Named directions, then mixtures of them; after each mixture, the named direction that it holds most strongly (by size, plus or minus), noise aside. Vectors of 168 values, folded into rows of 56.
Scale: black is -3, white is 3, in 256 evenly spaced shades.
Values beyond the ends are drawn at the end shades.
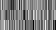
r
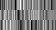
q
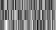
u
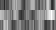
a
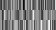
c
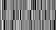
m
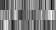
a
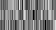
r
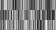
u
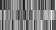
c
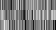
r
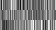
r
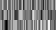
c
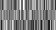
c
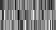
c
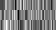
q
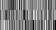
r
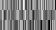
c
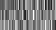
c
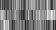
a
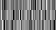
m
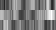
a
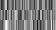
u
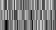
u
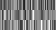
c
